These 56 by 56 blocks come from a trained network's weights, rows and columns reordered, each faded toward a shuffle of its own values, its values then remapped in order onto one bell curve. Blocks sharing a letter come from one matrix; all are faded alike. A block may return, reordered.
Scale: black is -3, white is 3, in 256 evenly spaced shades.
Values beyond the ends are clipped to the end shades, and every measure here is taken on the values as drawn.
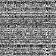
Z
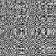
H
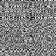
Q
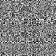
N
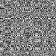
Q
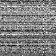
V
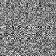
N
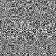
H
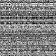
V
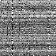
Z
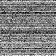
V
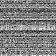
V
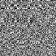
H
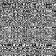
Q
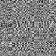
H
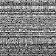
V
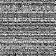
V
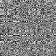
H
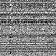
V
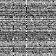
Z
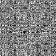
N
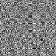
H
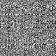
N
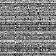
Z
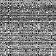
Z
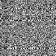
N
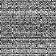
Z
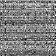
Z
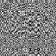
H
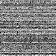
V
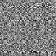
H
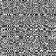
Q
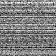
V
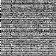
Z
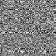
H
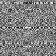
Q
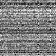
V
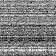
V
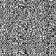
N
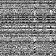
V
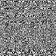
N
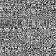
N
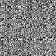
N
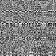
Q
